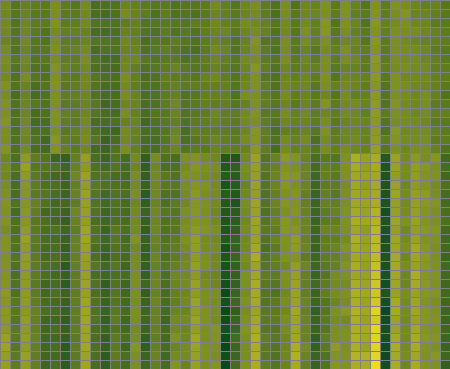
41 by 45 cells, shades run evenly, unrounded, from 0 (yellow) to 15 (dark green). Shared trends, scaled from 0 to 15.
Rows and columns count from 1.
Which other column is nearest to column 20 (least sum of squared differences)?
30
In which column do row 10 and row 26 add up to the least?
38
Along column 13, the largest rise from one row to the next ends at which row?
18
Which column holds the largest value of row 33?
23
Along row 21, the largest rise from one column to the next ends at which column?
39
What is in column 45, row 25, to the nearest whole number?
11
